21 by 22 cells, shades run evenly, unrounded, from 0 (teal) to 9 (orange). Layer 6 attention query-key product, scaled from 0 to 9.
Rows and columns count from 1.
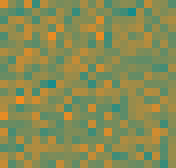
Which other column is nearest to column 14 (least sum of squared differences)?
22
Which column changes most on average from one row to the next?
3
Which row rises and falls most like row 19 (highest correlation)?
12
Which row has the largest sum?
4
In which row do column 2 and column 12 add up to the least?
17
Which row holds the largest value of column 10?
8
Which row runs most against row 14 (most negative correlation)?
9
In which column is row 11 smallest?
7
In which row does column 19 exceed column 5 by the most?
1
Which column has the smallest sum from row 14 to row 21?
21
